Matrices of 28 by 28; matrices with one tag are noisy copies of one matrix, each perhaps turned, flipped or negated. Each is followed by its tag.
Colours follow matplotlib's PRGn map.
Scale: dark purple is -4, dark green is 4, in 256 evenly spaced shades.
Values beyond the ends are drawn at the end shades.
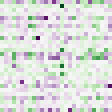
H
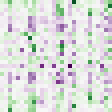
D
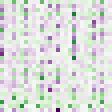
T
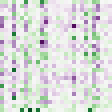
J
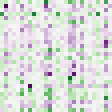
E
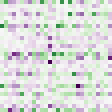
H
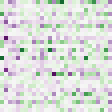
T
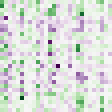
D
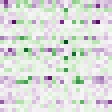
D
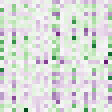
H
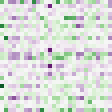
H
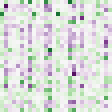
E
